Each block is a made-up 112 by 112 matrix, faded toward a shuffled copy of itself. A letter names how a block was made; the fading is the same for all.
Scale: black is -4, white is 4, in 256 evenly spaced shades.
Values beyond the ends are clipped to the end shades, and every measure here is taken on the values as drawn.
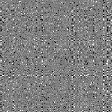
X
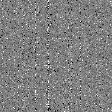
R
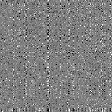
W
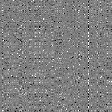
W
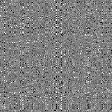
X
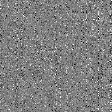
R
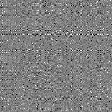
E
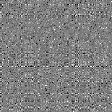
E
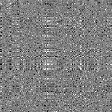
E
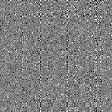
X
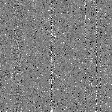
R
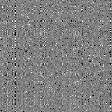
X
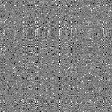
X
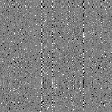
X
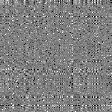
E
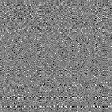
E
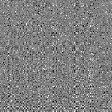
E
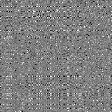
E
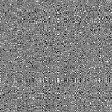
E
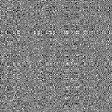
E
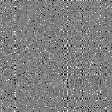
W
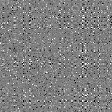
W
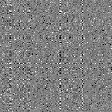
X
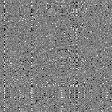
X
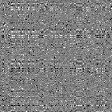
E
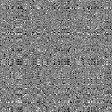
E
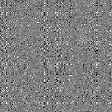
X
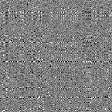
E
